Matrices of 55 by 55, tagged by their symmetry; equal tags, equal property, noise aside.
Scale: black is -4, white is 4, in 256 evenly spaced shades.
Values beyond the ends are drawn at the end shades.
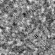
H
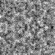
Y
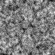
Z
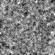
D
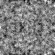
Y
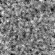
D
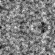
Y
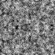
Y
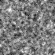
H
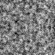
Y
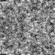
Y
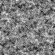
Z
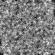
Z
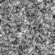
D
